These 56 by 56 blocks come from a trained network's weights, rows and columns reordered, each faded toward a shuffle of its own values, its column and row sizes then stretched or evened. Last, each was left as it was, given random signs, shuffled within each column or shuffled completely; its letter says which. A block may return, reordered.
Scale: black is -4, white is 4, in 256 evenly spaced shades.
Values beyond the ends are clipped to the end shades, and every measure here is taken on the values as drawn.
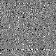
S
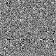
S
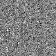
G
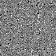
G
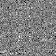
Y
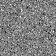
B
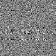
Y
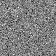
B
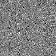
G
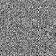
Y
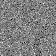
B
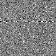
S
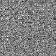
Y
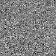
S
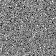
B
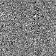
S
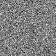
G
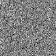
G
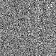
G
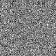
Y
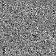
S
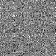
Y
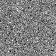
B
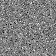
B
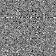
S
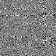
S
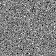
B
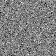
B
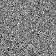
G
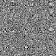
Y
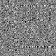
Y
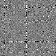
Y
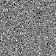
G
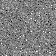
B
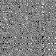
Y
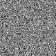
S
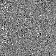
G
